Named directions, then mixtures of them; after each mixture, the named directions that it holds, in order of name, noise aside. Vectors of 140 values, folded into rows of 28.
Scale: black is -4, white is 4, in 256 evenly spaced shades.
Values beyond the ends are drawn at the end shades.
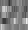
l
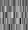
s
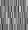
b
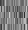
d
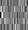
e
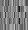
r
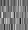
b, e, s.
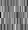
e.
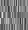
b, e.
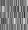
b, d, l.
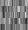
l, r.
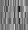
r.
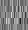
b, r, s.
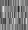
b, l, r.
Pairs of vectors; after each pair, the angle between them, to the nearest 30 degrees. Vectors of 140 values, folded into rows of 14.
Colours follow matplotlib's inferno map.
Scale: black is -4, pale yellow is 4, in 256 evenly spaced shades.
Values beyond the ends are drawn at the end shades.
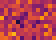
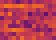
120 degrees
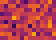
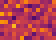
150 degrees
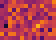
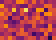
120 degrees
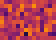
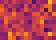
120 degrees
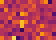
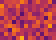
120 degrees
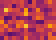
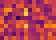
30 degrees
